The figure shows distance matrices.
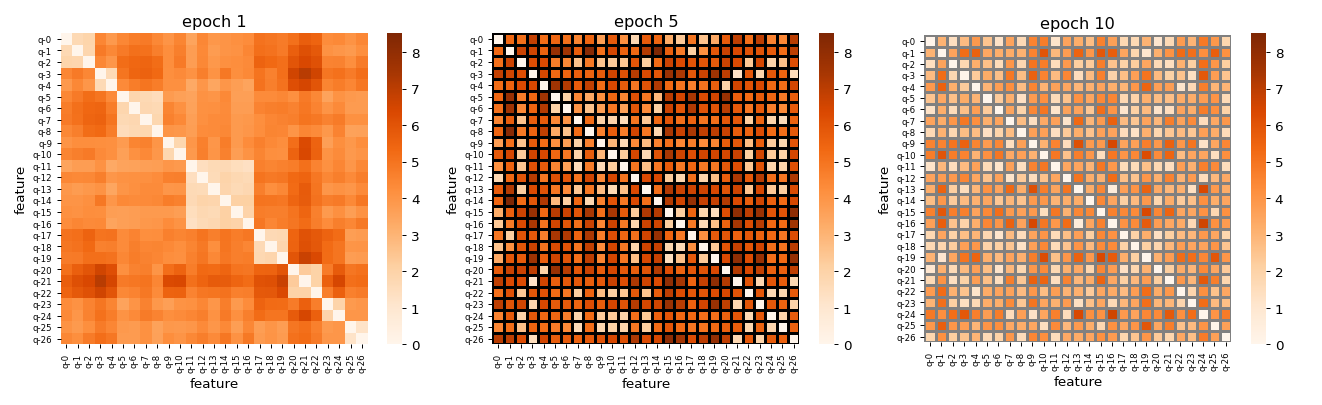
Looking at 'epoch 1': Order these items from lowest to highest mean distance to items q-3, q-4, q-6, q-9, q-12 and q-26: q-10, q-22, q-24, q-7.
q-10, q-7, q-24, q-22
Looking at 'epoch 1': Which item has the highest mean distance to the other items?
q-21
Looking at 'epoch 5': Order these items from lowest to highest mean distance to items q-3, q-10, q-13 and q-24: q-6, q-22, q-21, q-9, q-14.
q-22, q-9, q-6, q-21, q-14
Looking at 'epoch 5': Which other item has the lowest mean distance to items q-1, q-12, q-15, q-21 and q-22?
q-18
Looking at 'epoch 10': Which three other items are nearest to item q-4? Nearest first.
q-22, q-23, q-3
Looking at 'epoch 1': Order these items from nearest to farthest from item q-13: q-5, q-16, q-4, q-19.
q-16, q-4, q-5, q-19
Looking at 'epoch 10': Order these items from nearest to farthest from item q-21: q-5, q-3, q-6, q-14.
q-6, q-3, q-5, q-14
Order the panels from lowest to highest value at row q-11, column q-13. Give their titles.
epoch 1, epoch 5, epoch 10
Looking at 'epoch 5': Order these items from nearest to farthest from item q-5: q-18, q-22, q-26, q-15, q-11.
q-11, q-22, q-26, q-18, q-15
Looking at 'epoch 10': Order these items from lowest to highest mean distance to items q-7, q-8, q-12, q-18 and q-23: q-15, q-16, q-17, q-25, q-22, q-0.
q-17, q-0, q-22, q-25, q-15, q-16
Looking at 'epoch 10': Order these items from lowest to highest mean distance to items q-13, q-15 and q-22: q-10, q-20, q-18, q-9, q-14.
q-10, q-14, q-20, q-18, q-9
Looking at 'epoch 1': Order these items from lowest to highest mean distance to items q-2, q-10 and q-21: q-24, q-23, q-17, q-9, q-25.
q-9, q-25, q-23, q-24, q-17
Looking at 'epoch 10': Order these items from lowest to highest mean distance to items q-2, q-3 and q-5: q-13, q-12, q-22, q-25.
q-13, q-22, q-12, q-25
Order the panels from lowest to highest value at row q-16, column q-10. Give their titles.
epoch 1, epoch 10, epoch 5
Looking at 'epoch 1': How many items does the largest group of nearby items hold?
6
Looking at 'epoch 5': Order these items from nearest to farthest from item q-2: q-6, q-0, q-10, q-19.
q-10, q-6, q-0, q-19
